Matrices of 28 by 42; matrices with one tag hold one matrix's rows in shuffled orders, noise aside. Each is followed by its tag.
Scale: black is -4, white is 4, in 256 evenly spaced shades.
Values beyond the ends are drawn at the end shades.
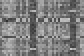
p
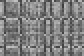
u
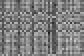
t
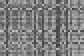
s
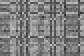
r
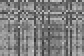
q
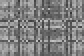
q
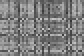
q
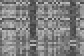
p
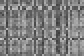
s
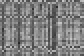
t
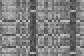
p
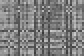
q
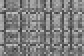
u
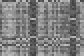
p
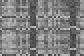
p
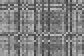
q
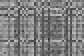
q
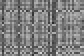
t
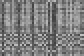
t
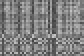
t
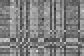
r
